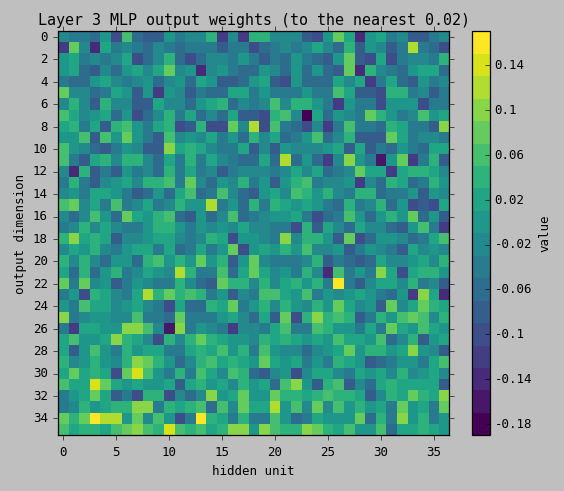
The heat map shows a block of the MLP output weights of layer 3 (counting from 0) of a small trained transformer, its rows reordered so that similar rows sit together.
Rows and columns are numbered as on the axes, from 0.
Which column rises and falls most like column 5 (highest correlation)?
13
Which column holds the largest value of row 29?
7
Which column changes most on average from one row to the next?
36
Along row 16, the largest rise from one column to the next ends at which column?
6
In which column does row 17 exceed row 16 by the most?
34
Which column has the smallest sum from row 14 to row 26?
28
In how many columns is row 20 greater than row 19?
19
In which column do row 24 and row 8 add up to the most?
16
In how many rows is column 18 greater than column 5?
15
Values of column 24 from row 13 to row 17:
-0.04 0 0 -0.1 -0.08
